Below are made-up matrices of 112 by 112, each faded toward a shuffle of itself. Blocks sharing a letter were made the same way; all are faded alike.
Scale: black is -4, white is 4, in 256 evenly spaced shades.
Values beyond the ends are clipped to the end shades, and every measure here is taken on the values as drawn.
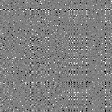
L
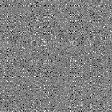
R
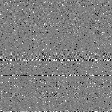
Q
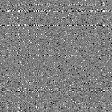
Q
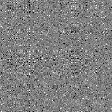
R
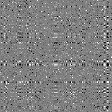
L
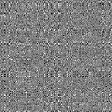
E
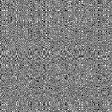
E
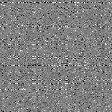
Q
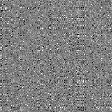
R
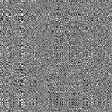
E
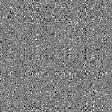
R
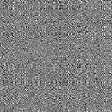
E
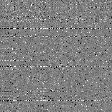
Q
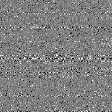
Q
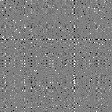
L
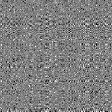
E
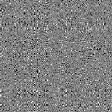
R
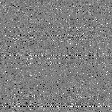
Q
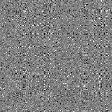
R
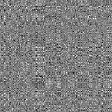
E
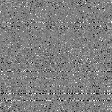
Q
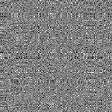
E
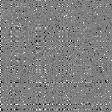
L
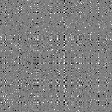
L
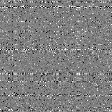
Q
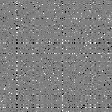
L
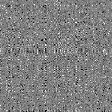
R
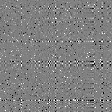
L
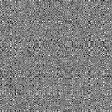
E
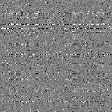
Q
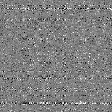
Q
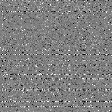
Q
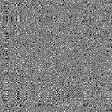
R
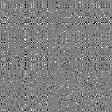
L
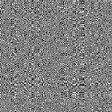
E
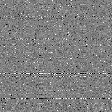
Q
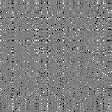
L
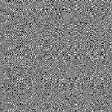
E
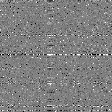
Q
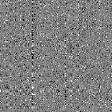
R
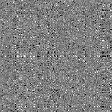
R
